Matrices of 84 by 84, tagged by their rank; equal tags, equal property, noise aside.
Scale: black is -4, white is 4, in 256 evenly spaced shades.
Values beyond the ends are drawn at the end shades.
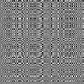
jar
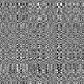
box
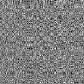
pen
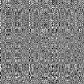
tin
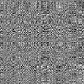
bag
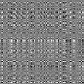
jar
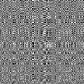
box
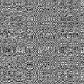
pen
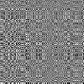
box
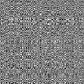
pen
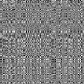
tin
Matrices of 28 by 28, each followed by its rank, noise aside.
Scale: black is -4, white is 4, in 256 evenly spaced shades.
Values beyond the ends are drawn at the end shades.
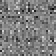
six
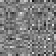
four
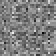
five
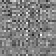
four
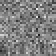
five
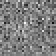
five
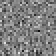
six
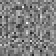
six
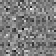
five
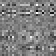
two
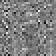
four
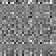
three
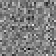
six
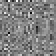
four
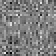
three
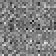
six
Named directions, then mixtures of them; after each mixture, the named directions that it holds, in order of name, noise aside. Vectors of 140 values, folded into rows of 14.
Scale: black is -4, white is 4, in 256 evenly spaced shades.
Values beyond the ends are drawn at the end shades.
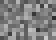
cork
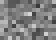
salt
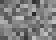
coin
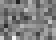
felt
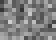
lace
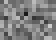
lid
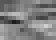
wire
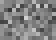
coin, cork.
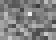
lace, salt.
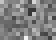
coin, lace.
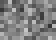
lace.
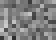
felt, salt.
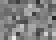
cork, felt, salt.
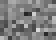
cork, salt.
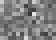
coin, cork, lace.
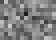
lid.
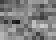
lace, wire.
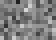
felt.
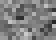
coin, lace, wire.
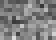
cork, felt, wire.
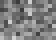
felt, lace.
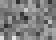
felt.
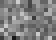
felt.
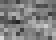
felt, wire.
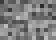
cork, wire.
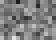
felt, salt.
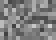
lid, salt.
